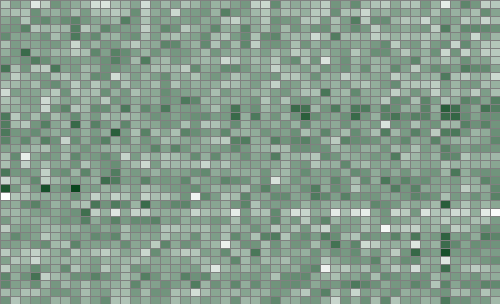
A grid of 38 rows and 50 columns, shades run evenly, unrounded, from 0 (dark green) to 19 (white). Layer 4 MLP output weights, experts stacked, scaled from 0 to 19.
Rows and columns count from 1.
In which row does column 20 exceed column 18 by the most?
25
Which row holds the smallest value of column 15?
26
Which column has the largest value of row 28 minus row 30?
45
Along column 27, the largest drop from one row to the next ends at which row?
5
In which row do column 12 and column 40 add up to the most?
27
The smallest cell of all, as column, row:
8, 24
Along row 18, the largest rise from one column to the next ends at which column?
7
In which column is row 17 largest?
44
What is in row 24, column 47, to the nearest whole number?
14
